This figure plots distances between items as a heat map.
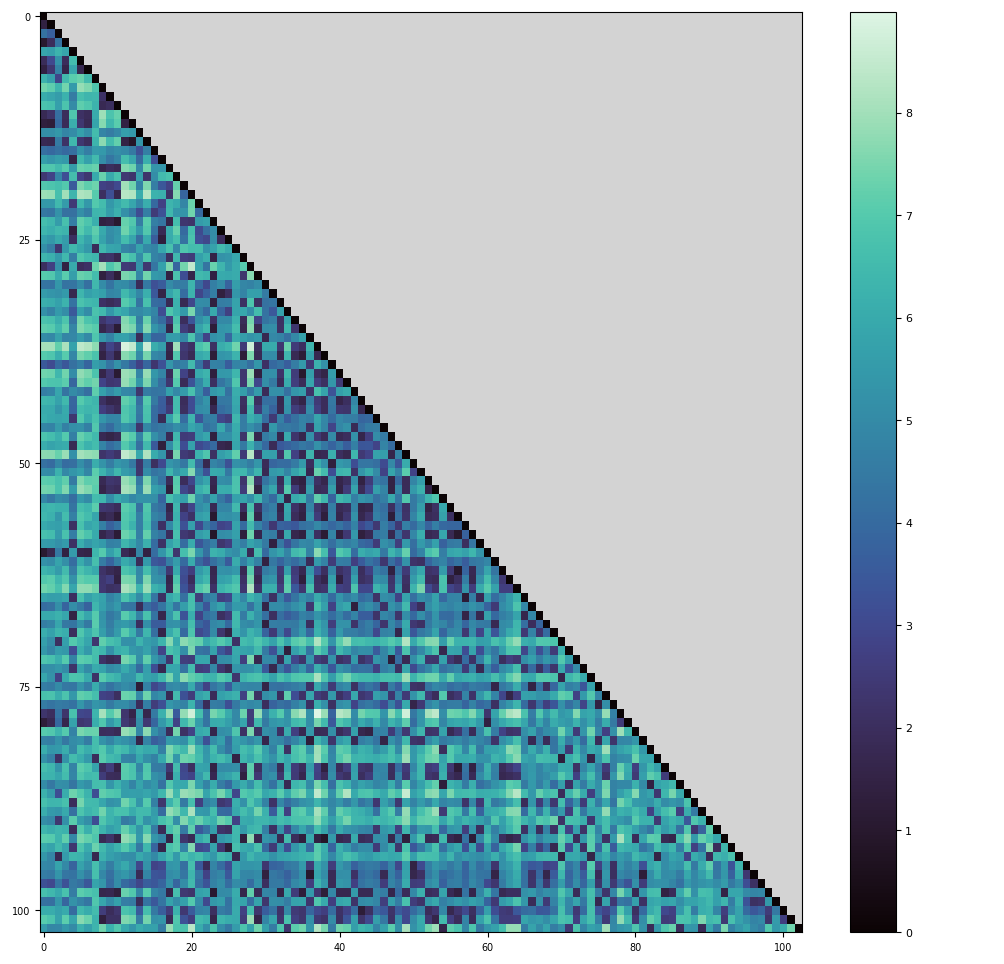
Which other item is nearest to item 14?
12
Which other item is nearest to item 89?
102
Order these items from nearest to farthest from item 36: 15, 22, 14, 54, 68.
68, 22, 15, 54, 14
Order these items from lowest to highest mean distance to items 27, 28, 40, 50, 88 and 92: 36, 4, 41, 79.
41, 4, 36, 79
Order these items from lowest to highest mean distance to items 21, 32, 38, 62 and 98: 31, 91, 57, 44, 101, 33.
44, 101, 57, 31, 91, 33
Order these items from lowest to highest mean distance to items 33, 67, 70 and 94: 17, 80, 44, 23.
44, 23, 80, 17
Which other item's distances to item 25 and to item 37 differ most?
93
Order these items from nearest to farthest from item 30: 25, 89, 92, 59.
25, 59, 92, 89
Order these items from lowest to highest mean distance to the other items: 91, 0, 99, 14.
99, 91, 0, 14
